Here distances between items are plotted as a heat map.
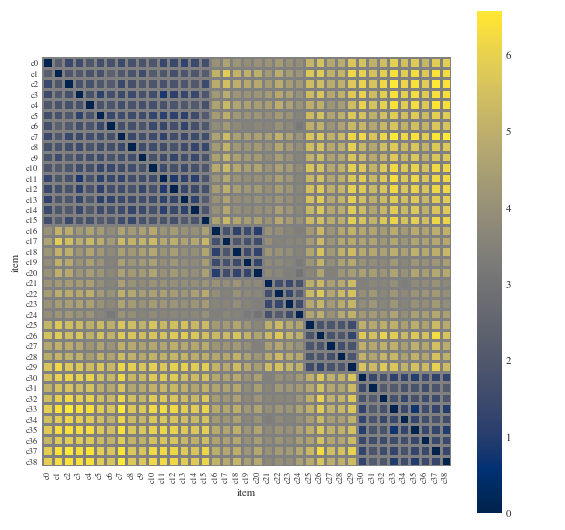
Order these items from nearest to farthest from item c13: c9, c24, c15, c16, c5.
c5, c9, c15, c24, c16
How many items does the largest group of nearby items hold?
16
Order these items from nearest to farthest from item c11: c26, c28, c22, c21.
c21, c22, c28, c26
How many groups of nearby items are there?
5
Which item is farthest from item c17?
c1
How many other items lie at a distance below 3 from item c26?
4
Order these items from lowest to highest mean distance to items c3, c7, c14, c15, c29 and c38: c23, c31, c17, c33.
c23, c31, c17, c33
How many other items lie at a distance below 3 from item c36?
8
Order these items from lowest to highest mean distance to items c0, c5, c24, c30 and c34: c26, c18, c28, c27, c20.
c20, c18, c27, c28, c26
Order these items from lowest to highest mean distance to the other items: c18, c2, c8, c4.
c8, c4, c2, c18
